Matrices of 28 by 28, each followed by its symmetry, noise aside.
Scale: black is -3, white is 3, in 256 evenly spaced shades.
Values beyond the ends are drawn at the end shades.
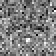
mirrored left to right.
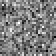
no symmetry.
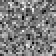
mirrored left to right.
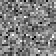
no symmetry.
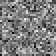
symmetric across the other diagonal.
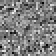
same after a half turn.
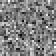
symmetric across the other diagonal.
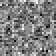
same after a half turn.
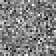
symmetric.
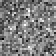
symmetric.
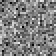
symmetric.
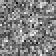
symmetric.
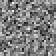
same after a half turn.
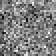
antisymmetric.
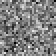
no symmetry.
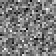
symmetric across the other diagonal.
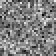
no symmetry.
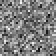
symmetric across the other diagonal.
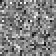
symmetric.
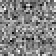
mirrored left to right.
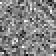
symmetric across the other diagonal.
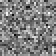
mirrored left to right.
